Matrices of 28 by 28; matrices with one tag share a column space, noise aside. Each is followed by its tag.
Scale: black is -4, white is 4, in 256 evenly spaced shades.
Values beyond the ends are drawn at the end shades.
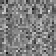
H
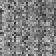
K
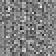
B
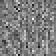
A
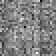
A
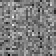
K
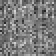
H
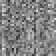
A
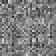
H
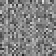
H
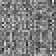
A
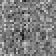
A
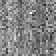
A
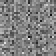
B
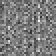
B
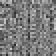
H
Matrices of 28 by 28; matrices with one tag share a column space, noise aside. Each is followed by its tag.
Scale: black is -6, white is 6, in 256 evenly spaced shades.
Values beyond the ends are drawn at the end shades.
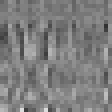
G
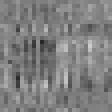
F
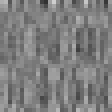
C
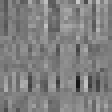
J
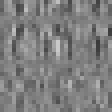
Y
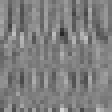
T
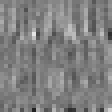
T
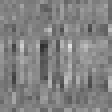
F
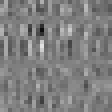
Y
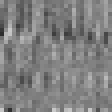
T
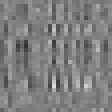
F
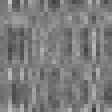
C
